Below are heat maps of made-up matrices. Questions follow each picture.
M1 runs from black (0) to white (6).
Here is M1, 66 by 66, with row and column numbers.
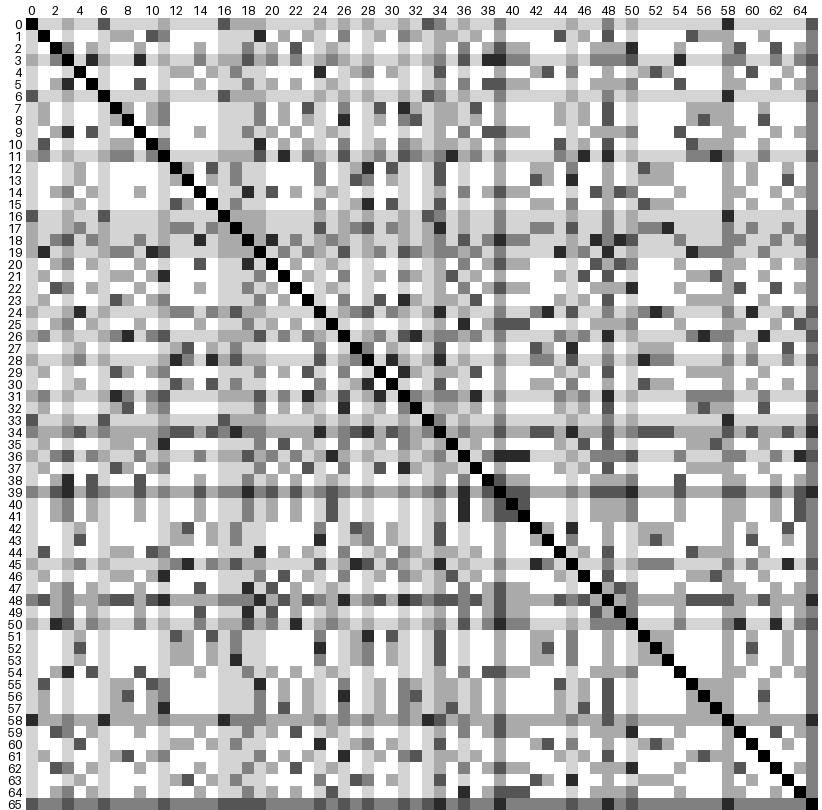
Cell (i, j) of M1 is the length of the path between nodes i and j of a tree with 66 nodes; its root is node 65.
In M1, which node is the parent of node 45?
34
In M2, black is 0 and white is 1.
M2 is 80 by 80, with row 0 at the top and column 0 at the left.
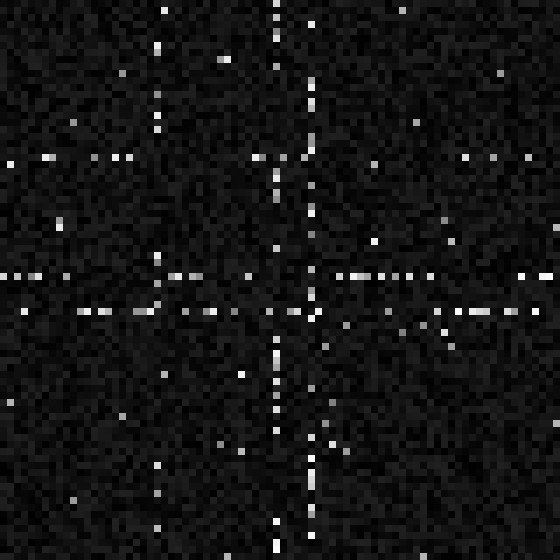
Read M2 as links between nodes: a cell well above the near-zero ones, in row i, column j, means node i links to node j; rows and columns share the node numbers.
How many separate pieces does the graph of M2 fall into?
5
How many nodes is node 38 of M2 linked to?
1
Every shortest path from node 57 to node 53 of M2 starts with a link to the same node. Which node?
node 1
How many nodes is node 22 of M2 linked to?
12
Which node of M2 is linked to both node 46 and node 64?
node 49
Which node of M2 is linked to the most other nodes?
node 44
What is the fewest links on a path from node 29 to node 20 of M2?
2
